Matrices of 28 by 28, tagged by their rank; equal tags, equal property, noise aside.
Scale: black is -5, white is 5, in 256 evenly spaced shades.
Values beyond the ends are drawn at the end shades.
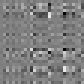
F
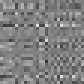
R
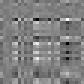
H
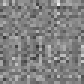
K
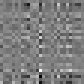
F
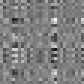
F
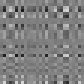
H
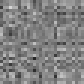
R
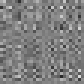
R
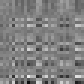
H
